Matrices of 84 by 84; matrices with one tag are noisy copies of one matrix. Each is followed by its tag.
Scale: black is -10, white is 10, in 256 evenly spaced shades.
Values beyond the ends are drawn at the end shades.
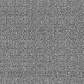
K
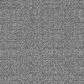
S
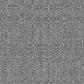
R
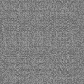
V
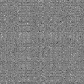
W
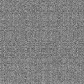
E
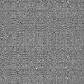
V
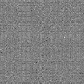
W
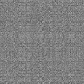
W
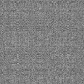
V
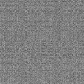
E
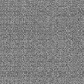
K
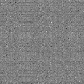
W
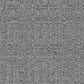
R
